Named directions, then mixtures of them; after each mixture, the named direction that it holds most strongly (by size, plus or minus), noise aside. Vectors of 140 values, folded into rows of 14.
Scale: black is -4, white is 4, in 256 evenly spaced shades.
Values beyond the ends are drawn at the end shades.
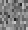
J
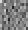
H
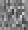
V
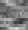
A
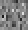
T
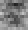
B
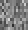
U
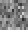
V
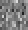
T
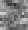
A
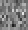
T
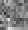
A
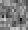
A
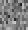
J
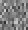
H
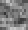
A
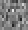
T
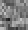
A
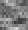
A
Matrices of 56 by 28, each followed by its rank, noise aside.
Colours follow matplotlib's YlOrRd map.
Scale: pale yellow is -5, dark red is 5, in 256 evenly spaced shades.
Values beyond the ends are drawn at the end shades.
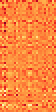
three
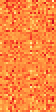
six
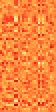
three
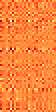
three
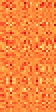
three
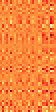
two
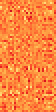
six
